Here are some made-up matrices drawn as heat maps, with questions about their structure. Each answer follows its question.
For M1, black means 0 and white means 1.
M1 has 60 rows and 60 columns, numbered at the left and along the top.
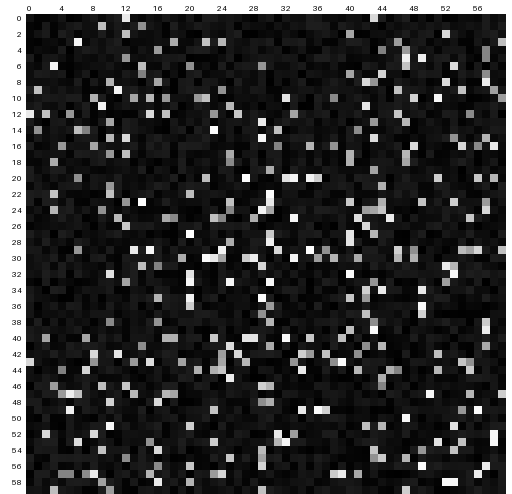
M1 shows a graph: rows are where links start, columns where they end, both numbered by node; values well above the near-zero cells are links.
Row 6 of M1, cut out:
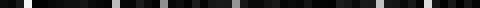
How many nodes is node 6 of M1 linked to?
6
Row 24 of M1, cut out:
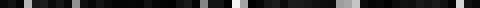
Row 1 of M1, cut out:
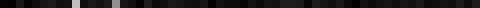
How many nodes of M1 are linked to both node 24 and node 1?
1
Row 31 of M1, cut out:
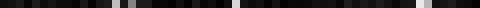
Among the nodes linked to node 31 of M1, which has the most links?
node 29
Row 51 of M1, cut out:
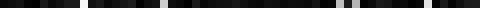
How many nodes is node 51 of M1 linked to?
5
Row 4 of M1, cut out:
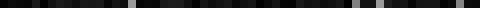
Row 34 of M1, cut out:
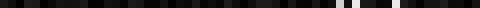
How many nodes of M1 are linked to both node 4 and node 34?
1
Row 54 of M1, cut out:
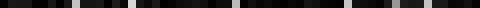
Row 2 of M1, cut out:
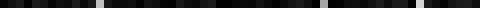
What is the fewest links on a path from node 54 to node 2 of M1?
4
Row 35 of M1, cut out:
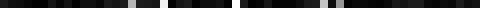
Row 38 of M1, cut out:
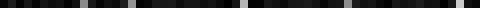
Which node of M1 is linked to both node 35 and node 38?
node 16
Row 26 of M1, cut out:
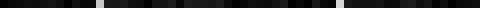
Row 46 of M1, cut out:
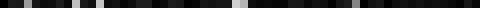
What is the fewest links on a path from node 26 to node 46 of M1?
2
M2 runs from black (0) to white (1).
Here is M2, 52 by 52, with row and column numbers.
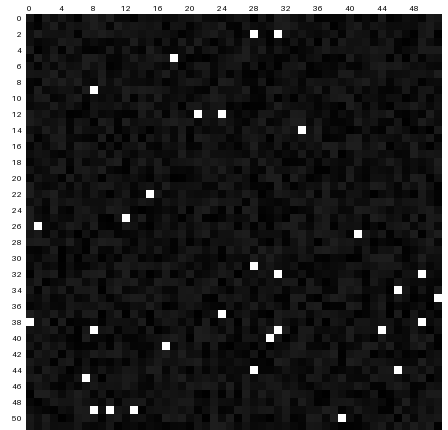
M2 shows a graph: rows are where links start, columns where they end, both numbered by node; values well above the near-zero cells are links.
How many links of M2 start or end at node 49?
5
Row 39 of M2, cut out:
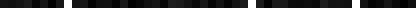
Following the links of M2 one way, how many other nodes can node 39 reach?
5
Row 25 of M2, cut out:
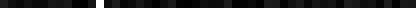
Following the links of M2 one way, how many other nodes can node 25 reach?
3
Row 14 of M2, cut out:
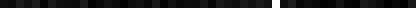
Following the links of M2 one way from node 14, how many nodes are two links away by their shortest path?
1
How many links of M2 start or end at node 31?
4
